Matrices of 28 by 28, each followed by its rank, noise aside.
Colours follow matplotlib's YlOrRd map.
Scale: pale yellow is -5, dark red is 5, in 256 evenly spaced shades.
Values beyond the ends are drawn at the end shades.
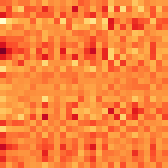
three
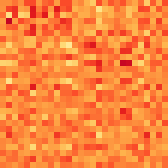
four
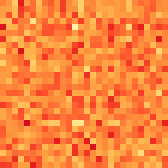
six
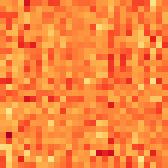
six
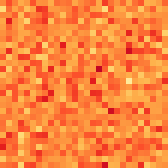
six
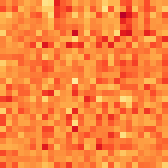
four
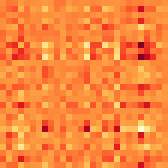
two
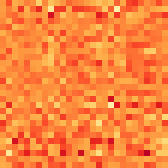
six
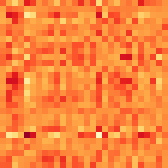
three
